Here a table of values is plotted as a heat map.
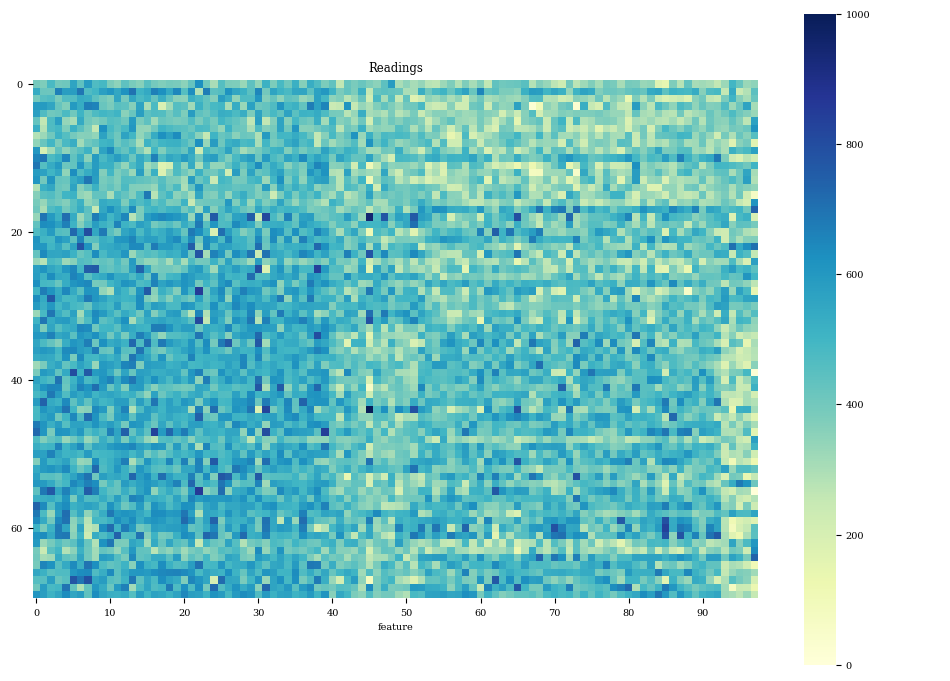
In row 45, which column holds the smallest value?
97
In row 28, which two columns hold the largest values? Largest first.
22, 15
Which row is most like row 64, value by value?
17
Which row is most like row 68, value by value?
51
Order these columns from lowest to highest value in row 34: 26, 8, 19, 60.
26, 19, 60, 8
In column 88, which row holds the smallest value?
28
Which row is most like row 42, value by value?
50
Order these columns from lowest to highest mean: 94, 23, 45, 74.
94, 45, 74, 23
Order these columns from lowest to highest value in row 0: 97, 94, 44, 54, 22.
54, 97, 44, 94, 22
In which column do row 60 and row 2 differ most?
85
